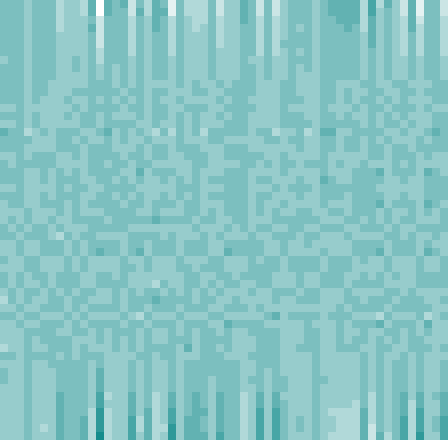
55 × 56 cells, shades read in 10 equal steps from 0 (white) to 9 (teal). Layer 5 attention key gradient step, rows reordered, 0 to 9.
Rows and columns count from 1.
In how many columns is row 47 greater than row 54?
14
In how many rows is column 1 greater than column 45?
19
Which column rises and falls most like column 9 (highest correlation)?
28
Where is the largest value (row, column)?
55, 13
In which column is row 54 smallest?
47
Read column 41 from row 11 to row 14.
5 5 5 5
